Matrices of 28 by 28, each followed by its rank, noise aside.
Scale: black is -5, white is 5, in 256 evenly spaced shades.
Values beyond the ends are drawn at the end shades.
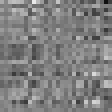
two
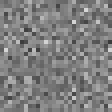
six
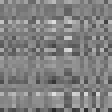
two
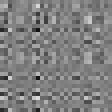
two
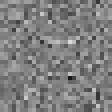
six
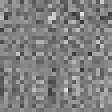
four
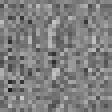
four
